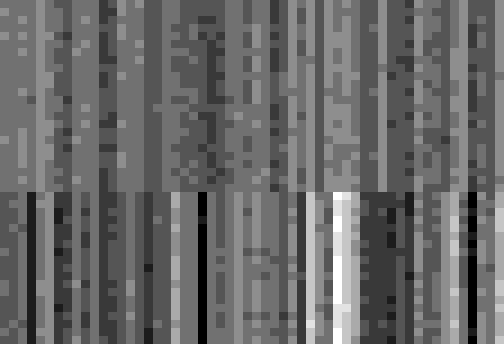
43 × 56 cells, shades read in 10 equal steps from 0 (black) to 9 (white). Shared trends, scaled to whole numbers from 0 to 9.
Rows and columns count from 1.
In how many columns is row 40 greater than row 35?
6
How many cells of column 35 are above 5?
19
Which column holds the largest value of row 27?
38
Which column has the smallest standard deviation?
11
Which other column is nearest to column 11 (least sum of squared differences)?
15
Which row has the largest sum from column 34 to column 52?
41
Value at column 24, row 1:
3
